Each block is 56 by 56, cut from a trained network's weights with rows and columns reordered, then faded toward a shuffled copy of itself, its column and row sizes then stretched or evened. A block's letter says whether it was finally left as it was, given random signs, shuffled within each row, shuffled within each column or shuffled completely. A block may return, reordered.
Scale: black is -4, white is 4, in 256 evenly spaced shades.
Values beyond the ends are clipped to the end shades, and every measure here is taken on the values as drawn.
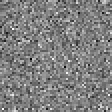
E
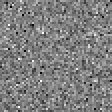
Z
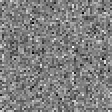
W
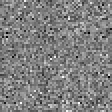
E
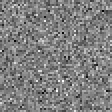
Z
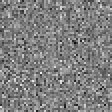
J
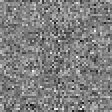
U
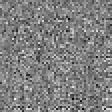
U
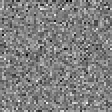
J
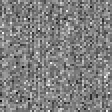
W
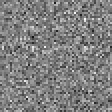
U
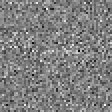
E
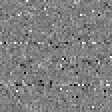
E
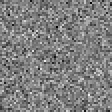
Z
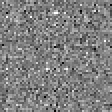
J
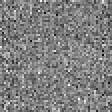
W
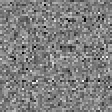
U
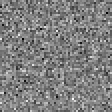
Z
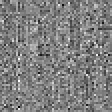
U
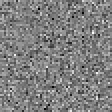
W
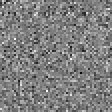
U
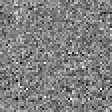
J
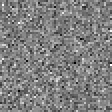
Z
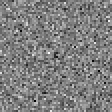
Z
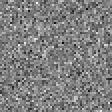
Z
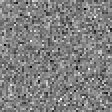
Z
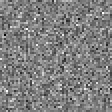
E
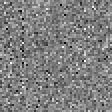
W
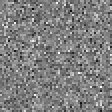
W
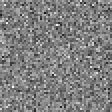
Z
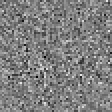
J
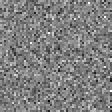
W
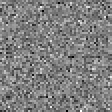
E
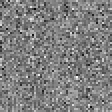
W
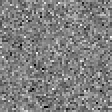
Z
